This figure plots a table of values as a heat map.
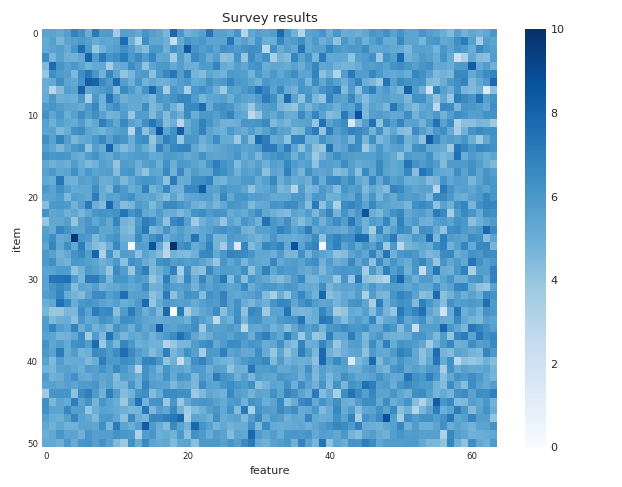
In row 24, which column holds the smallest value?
46
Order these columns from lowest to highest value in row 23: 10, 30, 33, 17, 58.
17, 30, 33, 58, 10
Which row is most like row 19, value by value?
9
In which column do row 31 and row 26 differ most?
39
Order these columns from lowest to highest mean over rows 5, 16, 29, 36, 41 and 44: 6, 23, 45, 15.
15, 45, 23, 6
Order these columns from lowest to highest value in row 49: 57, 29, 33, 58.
33, 58, 57, 29
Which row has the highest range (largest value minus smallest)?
26
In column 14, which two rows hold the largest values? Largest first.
48, 33
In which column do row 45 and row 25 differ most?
55
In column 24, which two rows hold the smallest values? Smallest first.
35, 28
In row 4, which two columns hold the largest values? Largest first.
60, 1
